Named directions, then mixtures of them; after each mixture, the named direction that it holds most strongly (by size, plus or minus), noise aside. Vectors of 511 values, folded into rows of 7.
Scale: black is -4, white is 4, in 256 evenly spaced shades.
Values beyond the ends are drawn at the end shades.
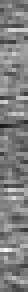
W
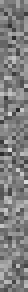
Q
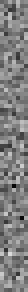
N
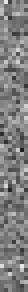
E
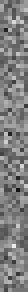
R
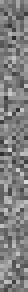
Q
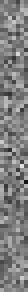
Q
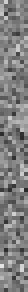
E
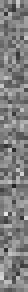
N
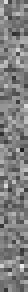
E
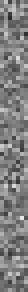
N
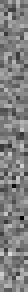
N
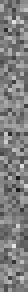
R
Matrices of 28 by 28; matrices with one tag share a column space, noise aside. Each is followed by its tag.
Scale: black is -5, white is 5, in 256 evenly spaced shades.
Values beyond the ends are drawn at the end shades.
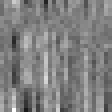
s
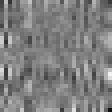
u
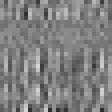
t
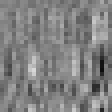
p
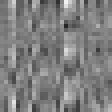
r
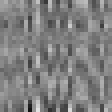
r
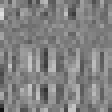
t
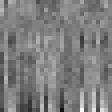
s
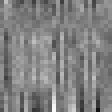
s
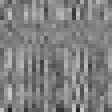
t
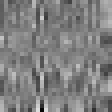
u
